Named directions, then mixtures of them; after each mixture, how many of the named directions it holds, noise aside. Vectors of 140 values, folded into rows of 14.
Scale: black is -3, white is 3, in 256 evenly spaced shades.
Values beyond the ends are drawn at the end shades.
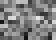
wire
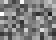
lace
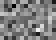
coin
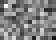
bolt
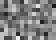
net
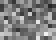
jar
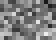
one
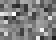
four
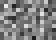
one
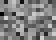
three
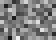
two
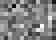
one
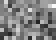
four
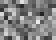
four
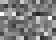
four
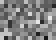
three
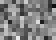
three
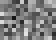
two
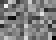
two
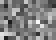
three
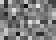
two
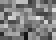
one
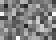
three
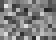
two
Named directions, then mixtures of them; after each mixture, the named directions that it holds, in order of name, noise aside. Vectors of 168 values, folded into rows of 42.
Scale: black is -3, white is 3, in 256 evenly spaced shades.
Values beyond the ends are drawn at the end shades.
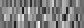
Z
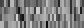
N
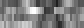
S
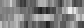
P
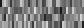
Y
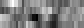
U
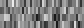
U, Z.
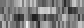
P, U, Z.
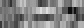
P.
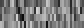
N.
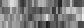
P, U.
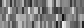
Y, Z.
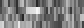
N, S, Y.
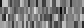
Y.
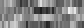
P.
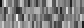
N, Y.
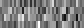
Z.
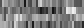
P, Y.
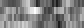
S.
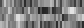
P, Y, Z.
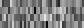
N, Y.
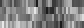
P, S, Y.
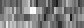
S.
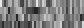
N, S, Y.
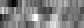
U.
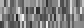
N.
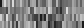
U, Y.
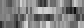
P.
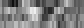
S, U.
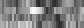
S.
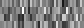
Z.
